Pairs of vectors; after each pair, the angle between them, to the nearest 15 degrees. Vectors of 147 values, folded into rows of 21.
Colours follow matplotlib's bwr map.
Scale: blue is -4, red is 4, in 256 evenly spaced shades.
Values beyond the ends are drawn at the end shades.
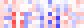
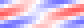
90 degrees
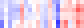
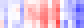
135 degrees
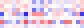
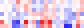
60 degrees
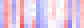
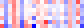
135 degrees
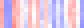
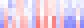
90 degrees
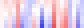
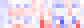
120 degrees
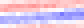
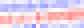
165 degrees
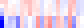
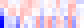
15 degrees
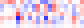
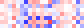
75 degrees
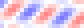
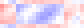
105 degrees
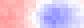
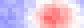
165 degrees
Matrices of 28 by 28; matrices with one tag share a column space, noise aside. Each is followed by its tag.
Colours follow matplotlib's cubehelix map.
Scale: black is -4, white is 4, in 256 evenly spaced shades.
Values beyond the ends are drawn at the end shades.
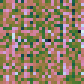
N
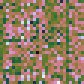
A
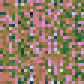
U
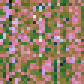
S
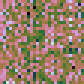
U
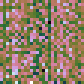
A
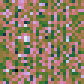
U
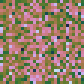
U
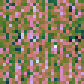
S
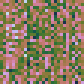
A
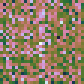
A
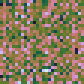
U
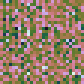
N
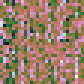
S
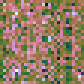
U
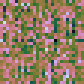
S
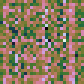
N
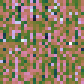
S
